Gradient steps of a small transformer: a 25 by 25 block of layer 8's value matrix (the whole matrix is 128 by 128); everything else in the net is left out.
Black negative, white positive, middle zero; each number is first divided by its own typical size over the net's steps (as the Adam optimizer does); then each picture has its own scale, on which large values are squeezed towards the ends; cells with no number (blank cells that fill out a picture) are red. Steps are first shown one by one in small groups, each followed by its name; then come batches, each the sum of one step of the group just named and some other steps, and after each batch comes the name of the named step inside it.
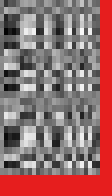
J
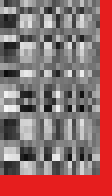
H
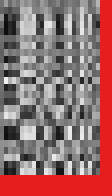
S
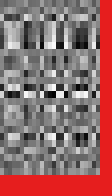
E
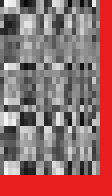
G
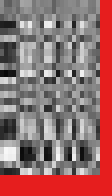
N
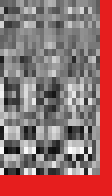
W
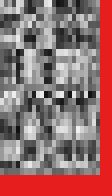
H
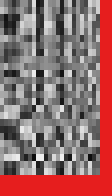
S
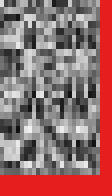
H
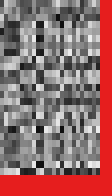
G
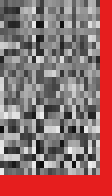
W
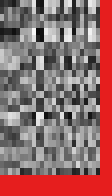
J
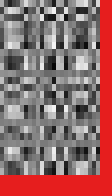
E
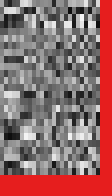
H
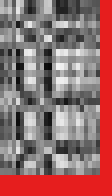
H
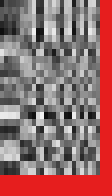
S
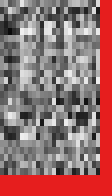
S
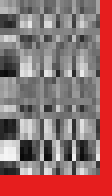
N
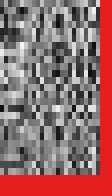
S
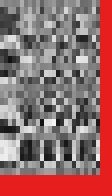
N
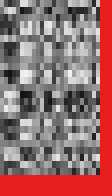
H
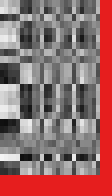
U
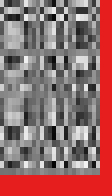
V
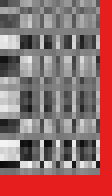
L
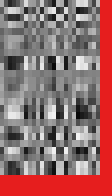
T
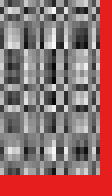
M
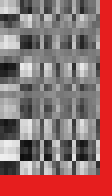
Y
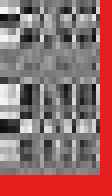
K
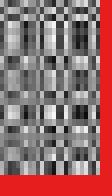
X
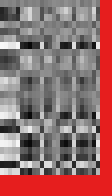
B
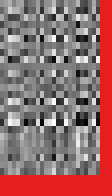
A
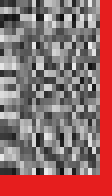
K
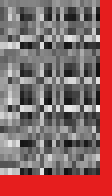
B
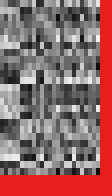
U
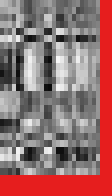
U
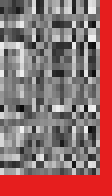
B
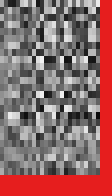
X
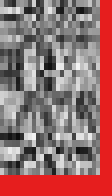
T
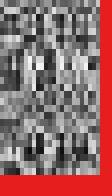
M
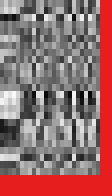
U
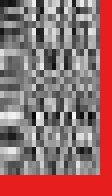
T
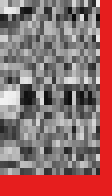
K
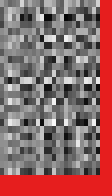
A
